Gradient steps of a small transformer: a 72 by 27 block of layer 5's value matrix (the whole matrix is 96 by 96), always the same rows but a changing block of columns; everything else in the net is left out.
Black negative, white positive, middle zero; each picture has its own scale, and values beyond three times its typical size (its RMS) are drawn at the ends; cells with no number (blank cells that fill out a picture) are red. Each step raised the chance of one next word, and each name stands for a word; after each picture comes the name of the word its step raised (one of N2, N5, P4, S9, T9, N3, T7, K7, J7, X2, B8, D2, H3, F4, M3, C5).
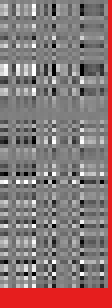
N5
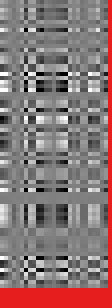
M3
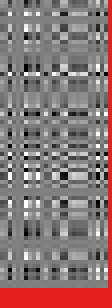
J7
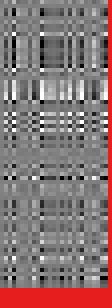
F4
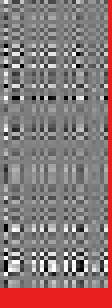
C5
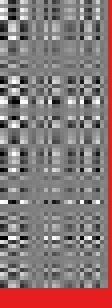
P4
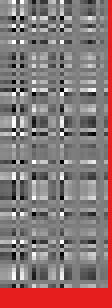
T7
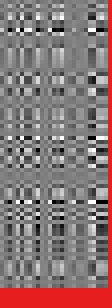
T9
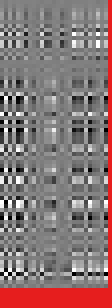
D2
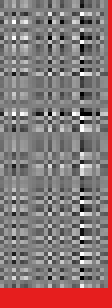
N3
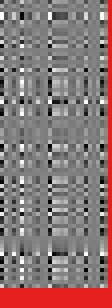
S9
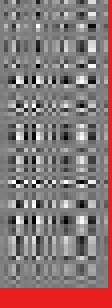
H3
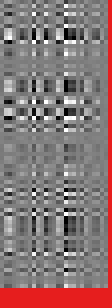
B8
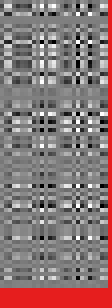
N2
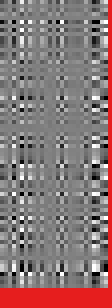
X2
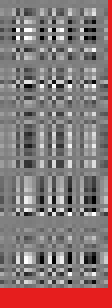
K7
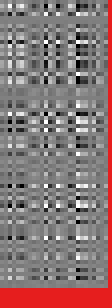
N2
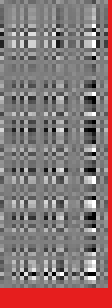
D2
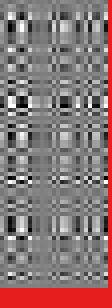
H3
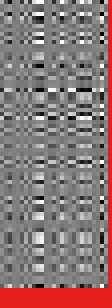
T7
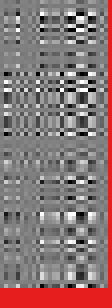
T7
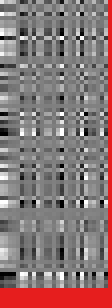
J7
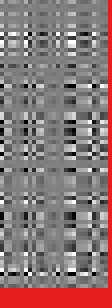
D2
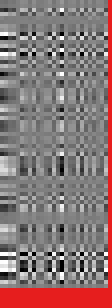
C5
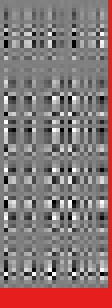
D2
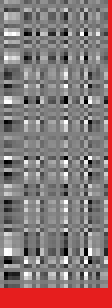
S9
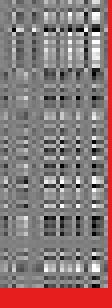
T9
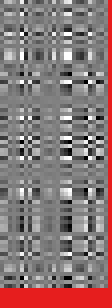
T9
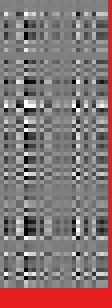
H3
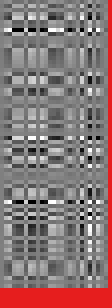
T9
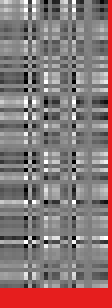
P4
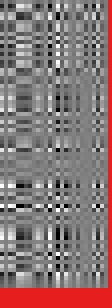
N2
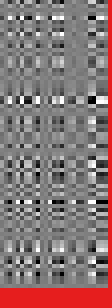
S9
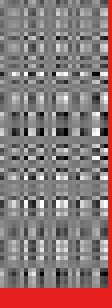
J7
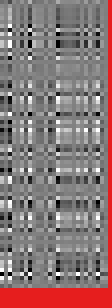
D2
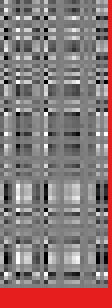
K7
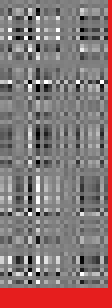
K7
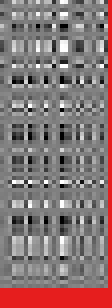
H3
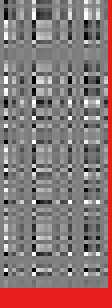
P4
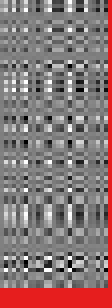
M3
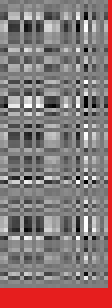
H3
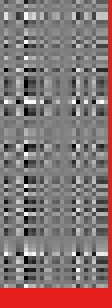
S9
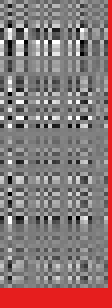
B8
